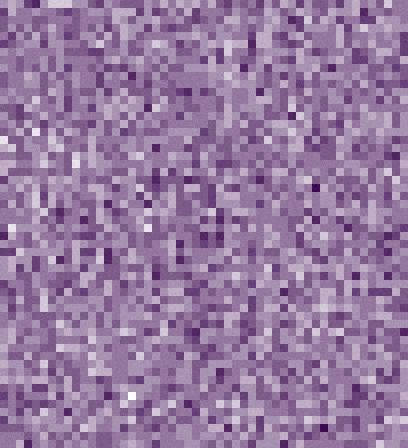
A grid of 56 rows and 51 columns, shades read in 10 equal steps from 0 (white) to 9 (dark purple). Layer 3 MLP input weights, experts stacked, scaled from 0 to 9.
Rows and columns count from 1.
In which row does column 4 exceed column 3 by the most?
56
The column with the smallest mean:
34
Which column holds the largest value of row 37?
36
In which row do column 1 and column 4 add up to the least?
18
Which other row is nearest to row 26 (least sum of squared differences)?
12
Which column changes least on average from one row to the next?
15
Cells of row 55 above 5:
12
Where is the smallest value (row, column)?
50, 17
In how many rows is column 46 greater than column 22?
22
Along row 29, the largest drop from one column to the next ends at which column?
2
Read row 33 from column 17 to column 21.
3 4 5 6 5
